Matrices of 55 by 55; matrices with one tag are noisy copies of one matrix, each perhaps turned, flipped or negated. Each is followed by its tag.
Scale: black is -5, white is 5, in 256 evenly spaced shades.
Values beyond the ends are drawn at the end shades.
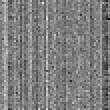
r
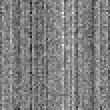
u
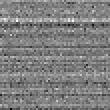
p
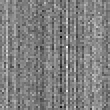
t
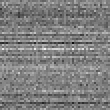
t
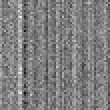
p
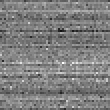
u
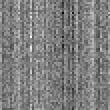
u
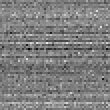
t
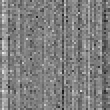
r
